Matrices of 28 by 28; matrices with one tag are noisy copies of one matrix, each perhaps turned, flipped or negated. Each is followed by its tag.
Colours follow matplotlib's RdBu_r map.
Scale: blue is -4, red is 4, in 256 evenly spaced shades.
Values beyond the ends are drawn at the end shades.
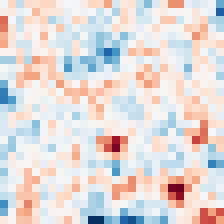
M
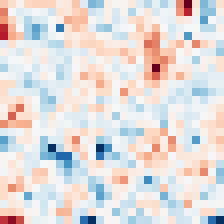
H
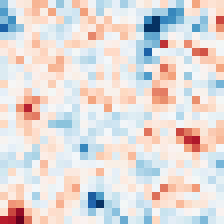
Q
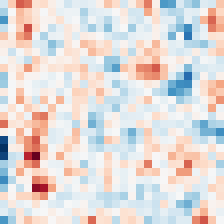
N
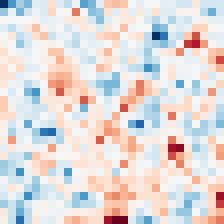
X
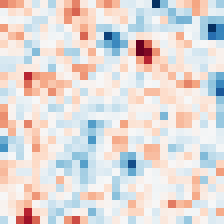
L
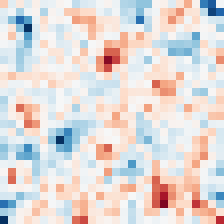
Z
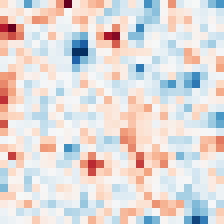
L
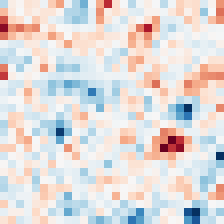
L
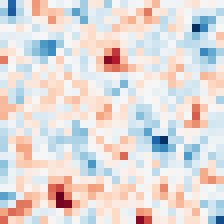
Z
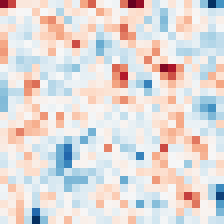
H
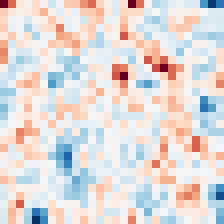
H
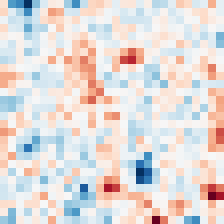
L
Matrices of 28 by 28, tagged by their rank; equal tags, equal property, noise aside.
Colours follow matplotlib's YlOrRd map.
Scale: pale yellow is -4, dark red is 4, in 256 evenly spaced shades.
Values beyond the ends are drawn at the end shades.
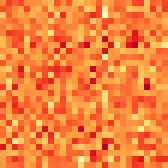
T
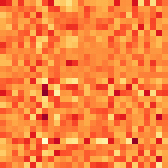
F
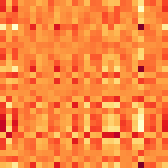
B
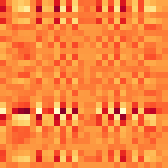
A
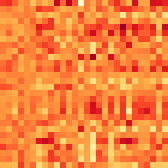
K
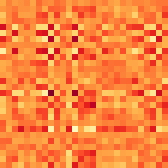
B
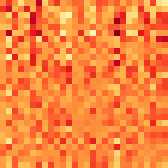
K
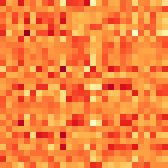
F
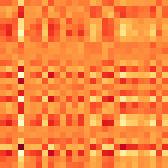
A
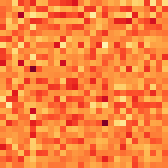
T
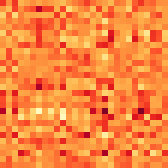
K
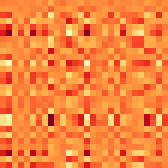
B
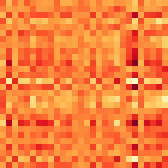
B
